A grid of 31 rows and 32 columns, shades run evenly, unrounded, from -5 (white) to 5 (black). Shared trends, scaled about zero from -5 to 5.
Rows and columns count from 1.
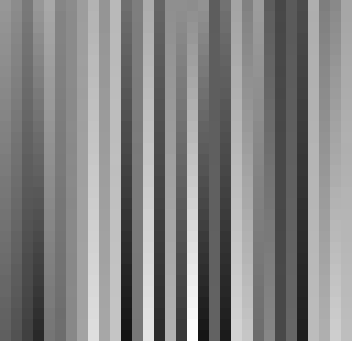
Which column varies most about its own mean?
19
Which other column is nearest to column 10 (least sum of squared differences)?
8
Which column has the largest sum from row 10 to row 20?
28
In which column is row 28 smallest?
18
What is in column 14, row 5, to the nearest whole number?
-2
